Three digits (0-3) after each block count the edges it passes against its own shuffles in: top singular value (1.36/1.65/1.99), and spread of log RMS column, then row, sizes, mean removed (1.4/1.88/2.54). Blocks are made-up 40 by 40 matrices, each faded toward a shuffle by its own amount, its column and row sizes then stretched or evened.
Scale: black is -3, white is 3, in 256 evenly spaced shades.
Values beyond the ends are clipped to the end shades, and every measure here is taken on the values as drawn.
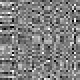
3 2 0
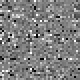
0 1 2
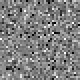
1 1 1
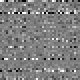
2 1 3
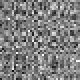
3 2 0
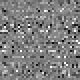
1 1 3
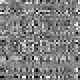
3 2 3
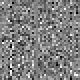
1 3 0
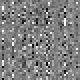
2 3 1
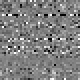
2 0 3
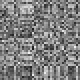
3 1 0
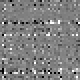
2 2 3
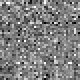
1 1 1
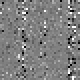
0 3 0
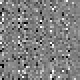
1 3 0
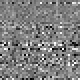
1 0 3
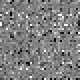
0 2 2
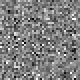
1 2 1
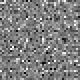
1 1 1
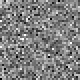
0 0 0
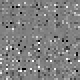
0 1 2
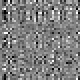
3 2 2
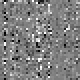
0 3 1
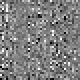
0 3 0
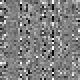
2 3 0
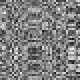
3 2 1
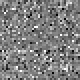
1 0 0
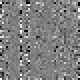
1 3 1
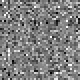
1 1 1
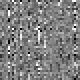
2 3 0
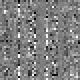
1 3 1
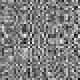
3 2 1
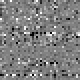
1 2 3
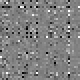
2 2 2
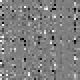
0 3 1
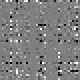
2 3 3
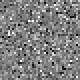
0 0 0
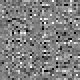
2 2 1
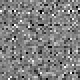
2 0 1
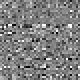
2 1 3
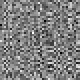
3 2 0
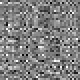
3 0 2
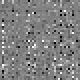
1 3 2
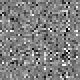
1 2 2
